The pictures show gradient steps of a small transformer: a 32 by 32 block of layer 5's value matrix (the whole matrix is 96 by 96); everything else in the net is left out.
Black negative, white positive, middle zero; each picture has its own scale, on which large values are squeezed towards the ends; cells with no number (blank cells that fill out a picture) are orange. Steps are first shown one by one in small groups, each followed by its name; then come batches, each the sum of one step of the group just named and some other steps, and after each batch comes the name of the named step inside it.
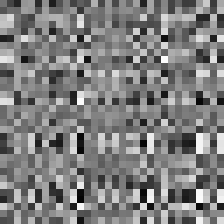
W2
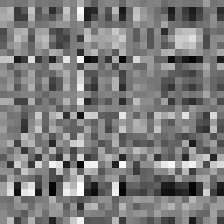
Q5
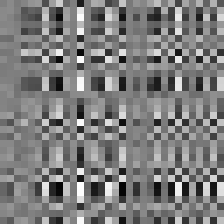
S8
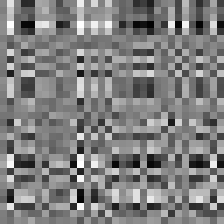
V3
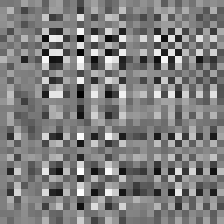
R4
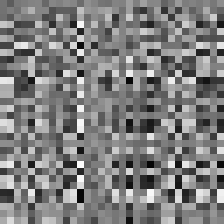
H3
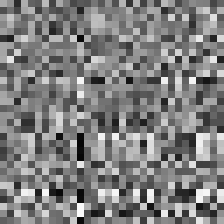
W2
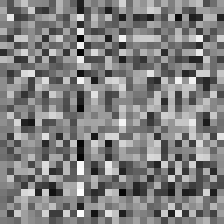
R4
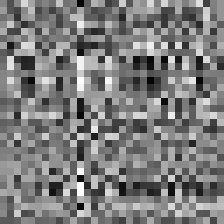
S8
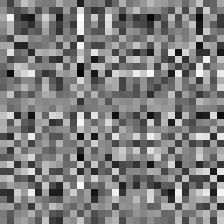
S8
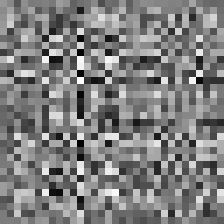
R4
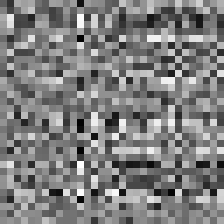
H3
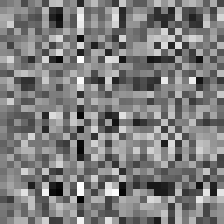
S8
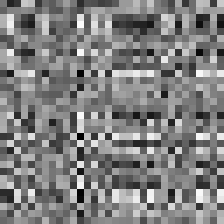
W2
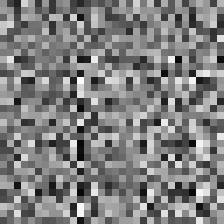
W2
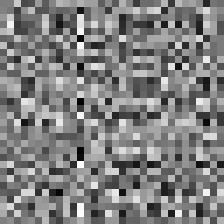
V3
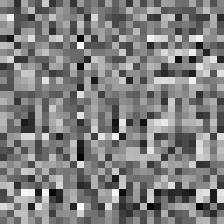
W2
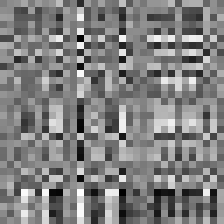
S8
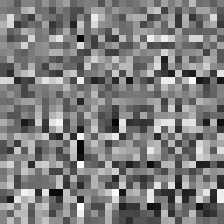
H3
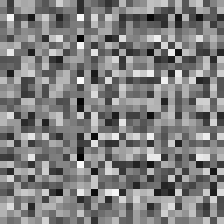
R4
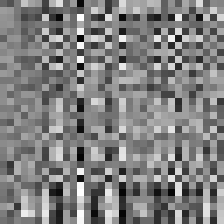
S8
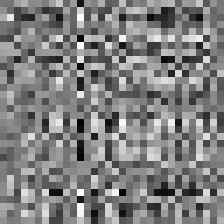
Q5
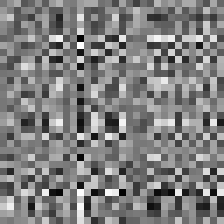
R4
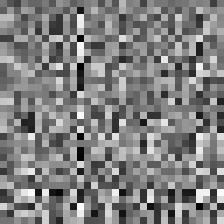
W2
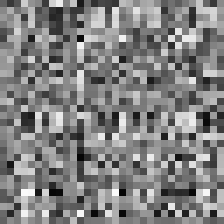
Q5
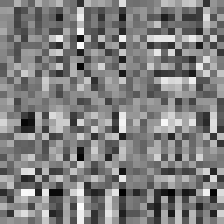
S8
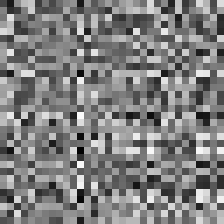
W2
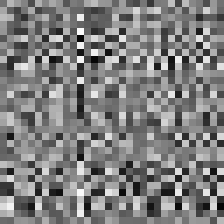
R4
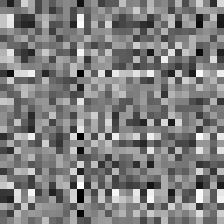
W2
